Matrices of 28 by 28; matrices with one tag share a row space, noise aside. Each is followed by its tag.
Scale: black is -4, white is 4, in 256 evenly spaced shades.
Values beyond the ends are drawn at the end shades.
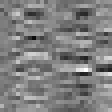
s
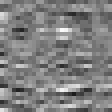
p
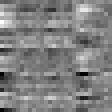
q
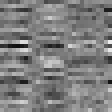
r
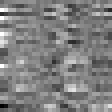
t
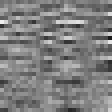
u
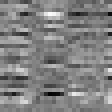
r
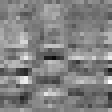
r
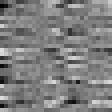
t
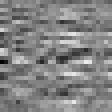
p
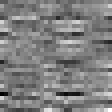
u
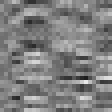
s
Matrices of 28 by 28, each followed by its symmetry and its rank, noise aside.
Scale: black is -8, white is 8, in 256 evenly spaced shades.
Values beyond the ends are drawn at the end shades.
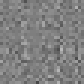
no symmetry, rank three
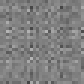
antisymmetric, rank two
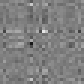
antisymmetric, rank two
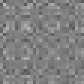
symmetric, rank two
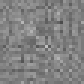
symmetric, rank three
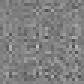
antisymmetric, rank four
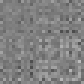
symmetric, rank three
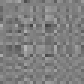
antisymmetric, rank two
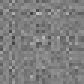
no symmetry, rank three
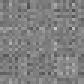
no symmetry, rank three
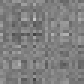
no symmetry, rank two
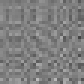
antisymmetric, rank two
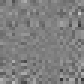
no symmetry, rank three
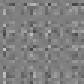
antisymmetric, rank two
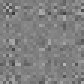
symmetric, rank three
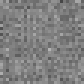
no symmetry, rank four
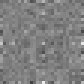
symmetric, rank two
